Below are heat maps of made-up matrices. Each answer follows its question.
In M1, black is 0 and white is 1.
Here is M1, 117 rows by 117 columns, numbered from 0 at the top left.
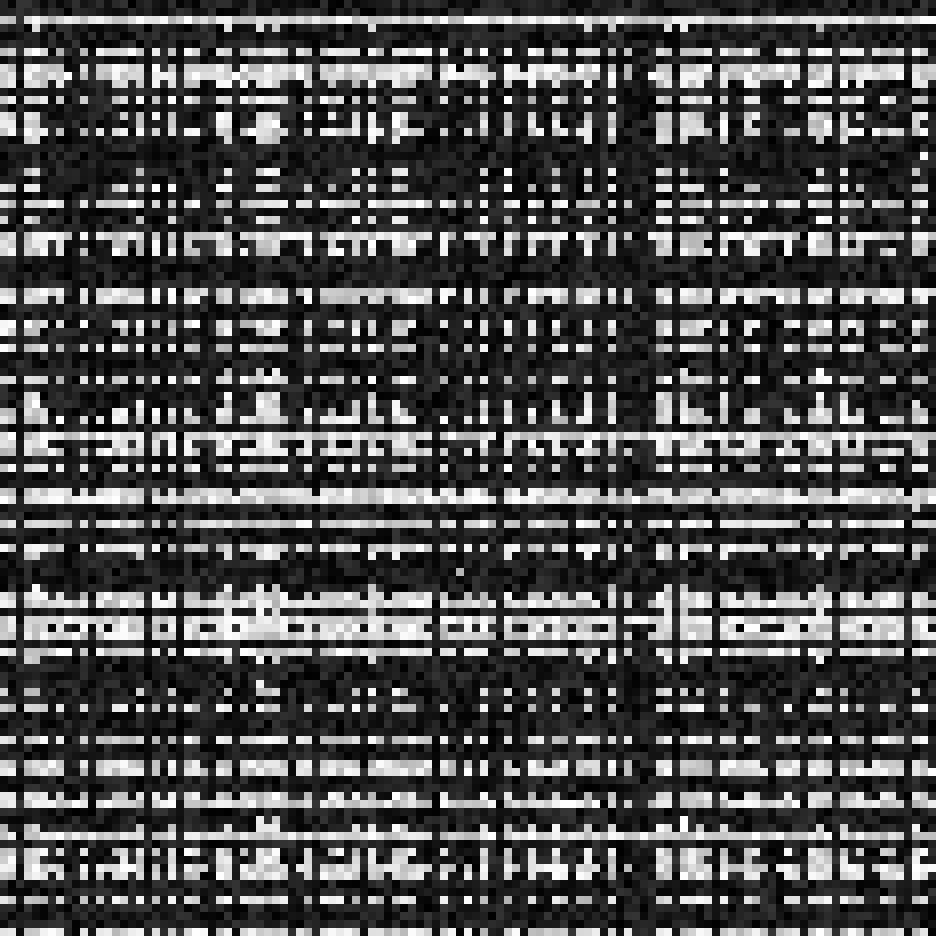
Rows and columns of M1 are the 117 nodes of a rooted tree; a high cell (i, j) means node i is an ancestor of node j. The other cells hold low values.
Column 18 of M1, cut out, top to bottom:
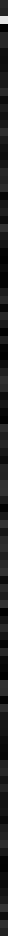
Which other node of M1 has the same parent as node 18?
62
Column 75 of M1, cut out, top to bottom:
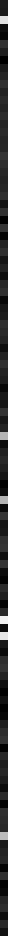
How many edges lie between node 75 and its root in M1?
6
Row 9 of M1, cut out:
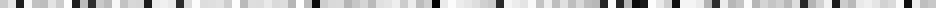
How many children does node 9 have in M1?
3
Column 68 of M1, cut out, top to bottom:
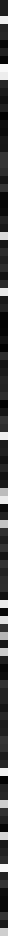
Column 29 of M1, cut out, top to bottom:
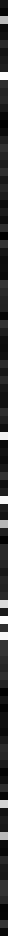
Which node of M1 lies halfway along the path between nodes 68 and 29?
36
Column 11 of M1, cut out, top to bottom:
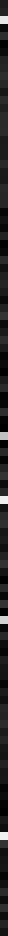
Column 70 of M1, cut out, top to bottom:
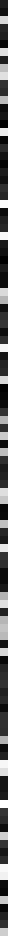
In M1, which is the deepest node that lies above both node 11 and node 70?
77
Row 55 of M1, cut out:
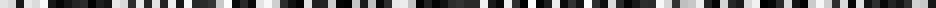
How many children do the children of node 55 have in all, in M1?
3
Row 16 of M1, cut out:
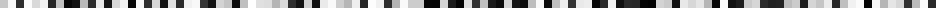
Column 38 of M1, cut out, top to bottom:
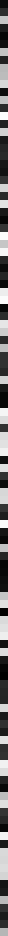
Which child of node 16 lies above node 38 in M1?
109
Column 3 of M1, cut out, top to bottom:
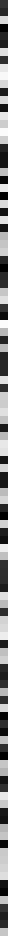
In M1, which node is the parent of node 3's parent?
49
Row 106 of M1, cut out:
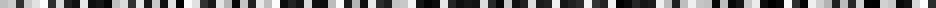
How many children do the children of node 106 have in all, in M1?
4
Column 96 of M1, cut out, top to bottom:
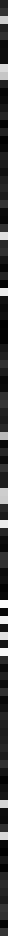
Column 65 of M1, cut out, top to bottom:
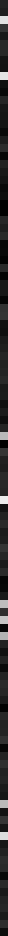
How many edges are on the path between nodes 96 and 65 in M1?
6
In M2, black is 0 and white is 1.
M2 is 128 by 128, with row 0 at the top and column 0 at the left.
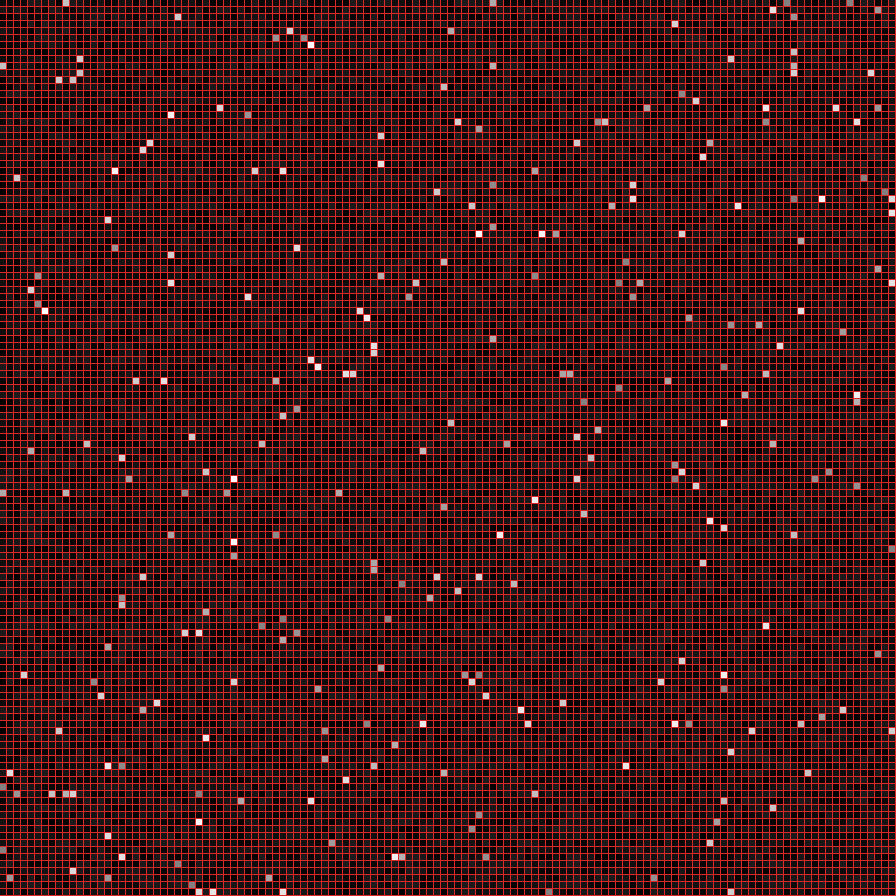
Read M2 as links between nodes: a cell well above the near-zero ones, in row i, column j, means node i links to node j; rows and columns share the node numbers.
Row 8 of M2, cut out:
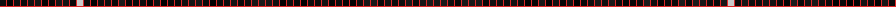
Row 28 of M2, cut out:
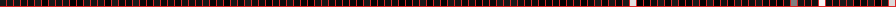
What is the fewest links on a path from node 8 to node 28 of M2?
3
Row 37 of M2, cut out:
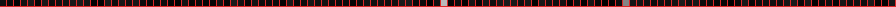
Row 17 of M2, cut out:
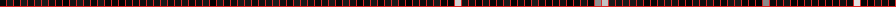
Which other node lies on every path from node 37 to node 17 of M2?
node 109
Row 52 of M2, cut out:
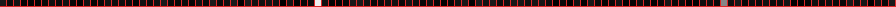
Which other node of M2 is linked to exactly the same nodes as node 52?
node 98
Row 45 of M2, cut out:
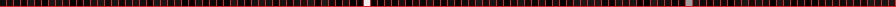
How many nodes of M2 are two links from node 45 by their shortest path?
1
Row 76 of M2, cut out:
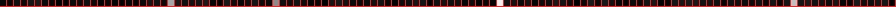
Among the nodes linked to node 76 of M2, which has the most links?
node 113
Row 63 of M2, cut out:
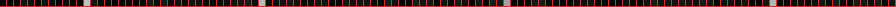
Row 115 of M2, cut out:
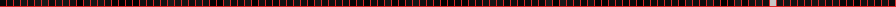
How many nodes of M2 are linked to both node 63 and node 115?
1
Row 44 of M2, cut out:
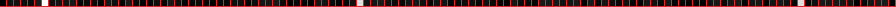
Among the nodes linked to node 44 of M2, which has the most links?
node 114
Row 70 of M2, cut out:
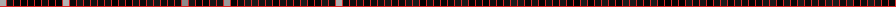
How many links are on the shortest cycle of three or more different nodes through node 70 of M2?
3
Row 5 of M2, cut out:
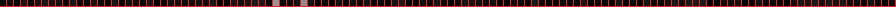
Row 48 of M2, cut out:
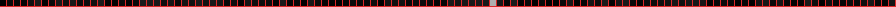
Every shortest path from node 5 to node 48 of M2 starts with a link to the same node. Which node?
node 39
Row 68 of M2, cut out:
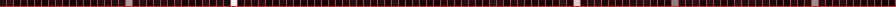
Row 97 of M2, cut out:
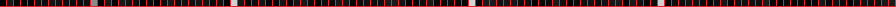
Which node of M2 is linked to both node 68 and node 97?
node 33
